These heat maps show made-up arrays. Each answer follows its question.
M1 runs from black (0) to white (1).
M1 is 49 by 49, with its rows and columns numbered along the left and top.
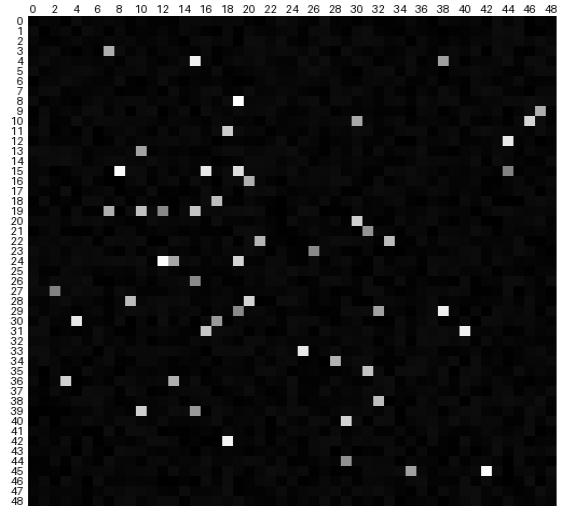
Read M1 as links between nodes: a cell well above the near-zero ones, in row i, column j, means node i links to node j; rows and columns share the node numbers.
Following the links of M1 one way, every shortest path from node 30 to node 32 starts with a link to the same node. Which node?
node 4
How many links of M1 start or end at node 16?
3
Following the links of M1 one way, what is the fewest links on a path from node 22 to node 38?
5
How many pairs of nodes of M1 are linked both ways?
1
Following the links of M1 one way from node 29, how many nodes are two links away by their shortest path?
4
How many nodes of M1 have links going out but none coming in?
9
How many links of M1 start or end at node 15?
8
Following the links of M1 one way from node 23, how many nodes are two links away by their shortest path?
1
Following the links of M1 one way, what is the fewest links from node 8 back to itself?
3
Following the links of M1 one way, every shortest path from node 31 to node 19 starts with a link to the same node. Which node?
node 40
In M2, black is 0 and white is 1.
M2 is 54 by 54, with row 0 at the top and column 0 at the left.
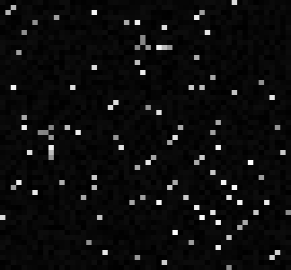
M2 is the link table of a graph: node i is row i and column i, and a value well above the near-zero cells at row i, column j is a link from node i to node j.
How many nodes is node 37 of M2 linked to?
4
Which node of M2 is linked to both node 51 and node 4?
node 25
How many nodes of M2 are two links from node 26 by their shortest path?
3
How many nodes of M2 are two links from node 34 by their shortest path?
3
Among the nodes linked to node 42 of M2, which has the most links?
node 39
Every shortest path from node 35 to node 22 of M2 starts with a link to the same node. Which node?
node 17
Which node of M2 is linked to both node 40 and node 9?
node 29
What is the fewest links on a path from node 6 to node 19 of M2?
5
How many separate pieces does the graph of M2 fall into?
2
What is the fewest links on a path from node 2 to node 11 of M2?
7
